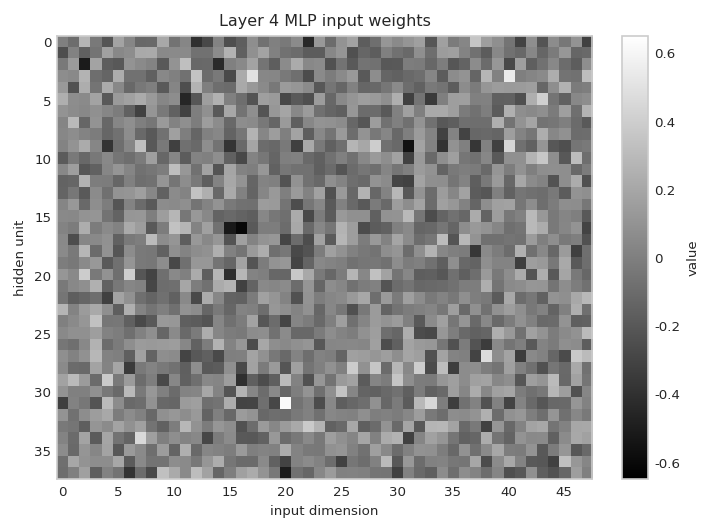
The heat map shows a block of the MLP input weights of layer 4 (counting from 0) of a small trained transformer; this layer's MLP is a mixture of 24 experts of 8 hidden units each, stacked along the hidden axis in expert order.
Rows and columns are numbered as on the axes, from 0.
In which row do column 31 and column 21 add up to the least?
9
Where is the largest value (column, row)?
20, 31
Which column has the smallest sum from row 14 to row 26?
15
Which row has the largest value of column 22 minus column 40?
33
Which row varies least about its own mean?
32
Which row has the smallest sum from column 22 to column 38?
2
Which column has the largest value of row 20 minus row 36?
6
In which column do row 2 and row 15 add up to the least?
14
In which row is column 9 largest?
37
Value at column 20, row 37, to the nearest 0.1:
-0.5
